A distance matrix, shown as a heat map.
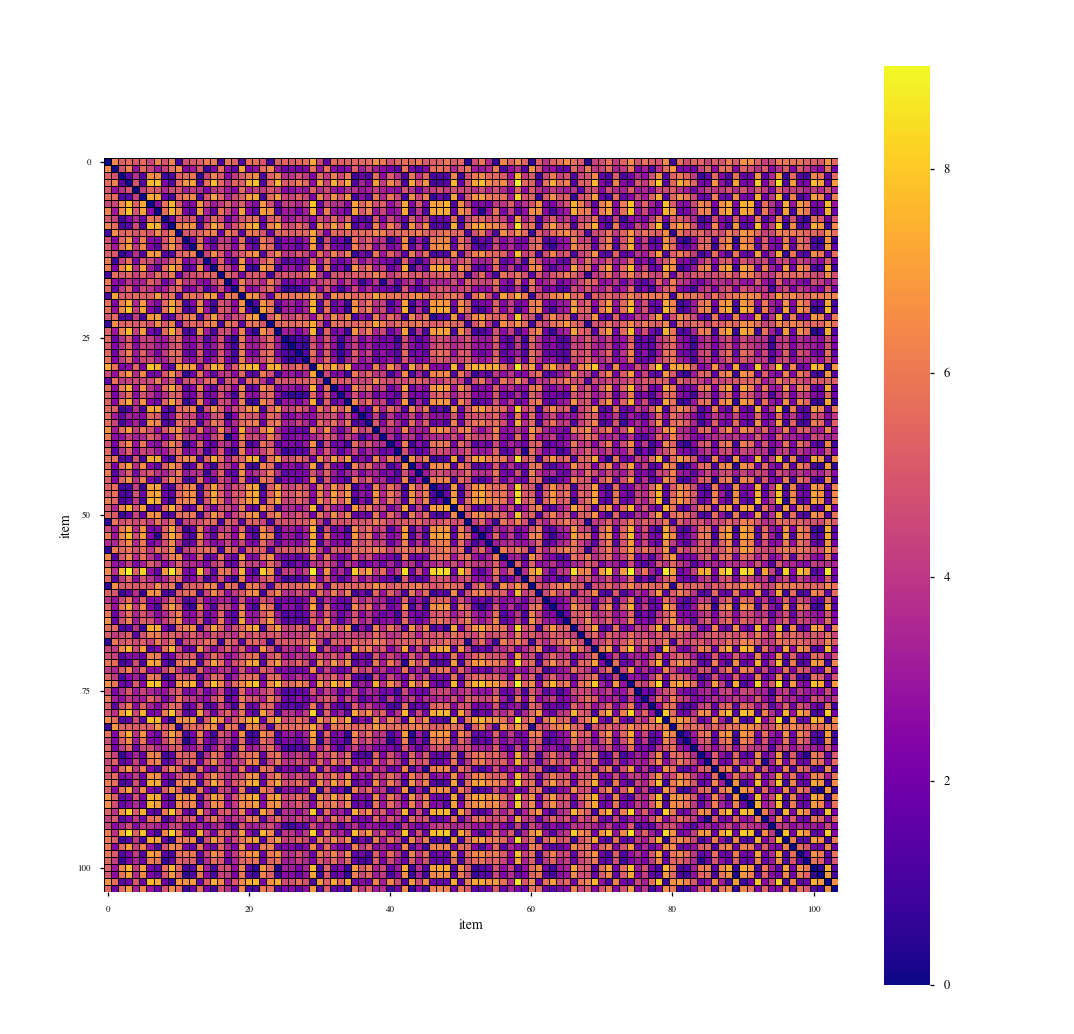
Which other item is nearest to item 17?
39
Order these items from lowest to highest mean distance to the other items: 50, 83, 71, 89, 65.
83, 89, 65, 50, 71
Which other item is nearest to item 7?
53
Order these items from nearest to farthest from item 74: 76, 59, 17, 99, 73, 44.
99, 73, 17, 76, 44, 59
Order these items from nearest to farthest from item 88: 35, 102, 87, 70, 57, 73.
102, 35, 73, 70, 87, 57
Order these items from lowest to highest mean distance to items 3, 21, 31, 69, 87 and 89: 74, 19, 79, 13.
13, 19, 79, 74
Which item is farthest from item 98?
58
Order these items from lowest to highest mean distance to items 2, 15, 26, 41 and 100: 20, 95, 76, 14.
14, 20, 76, 95
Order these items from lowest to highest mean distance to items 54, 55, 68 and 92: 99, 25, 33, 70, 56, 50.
33, 25, 56, 70, 99, 50
